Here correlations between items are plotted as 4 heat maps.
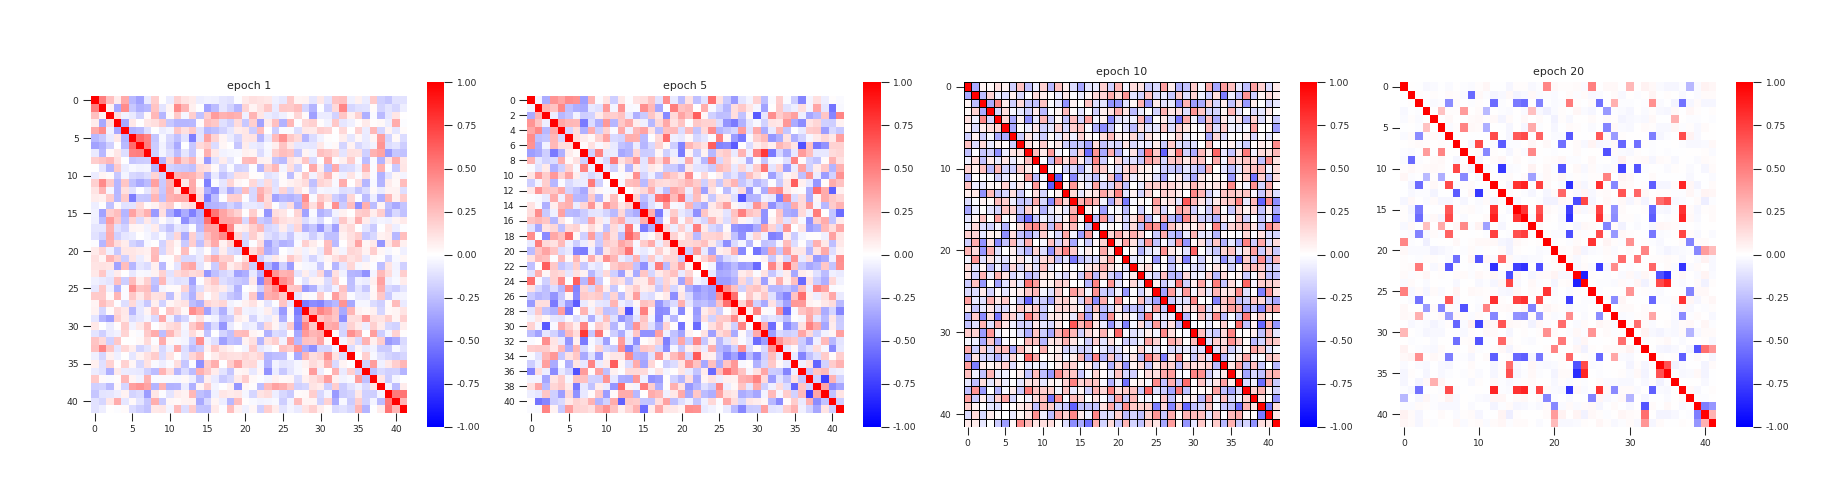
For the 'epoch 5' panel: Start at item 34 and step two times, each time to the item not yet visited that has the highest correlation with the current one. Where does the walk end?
2
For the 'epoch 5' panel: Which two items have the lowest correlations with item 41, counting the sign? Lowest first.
15, 28
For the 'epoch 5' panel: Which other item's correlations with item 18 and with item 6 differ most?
13
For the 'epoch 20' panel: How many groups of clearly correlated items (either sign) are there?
8
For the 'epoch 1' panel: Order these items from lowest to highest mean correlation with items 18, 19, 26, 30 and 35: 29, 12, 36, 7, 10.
12, 36, 10, 29, 7
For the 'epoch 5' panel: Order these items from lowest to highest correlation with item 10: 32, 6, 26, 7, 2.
32, 26, 7, 6, 2
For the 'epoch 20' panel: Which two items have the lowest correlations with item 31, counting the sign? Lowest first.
10, 7
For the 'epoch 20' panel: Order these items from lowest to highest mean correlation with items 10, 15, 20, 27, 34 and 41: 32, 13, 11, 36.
13, 36, 11, 32
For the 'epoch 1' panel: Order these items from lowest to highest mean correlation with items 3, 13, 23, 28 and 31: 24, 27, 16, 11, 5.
27, 5, 16, 24, 11
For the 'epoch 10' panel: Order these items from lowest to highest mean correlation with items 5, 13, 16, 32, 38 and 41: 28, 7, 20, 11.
11, 28, 7, 20
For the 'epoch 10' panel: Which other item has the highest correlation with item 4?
2
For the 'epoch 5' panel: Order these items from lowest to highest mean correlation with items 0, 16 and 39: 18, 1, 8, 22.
22, 1, 18, 8
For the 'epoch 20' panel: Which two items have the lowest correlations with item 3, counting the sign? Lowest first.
27, 11
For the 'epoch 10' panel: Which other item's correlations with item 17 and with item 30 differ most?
26
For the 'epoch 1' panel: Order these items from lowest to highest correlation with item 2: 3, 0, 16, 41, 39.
39, 41, 3, 0, 16
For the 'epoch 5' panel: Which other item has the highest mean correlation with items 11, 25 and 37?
14
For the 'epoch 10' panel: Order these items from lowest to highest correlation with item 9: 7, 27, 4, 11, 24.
11, 4, 7, 27, 24
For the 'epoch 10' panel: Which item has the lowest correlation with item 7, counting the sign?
16
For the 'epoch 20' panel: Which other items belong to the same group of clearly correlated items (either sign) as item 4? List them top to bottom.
36
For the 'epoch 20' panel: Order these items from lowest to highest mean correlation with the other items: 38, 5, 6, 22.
22, 38, 5, 6
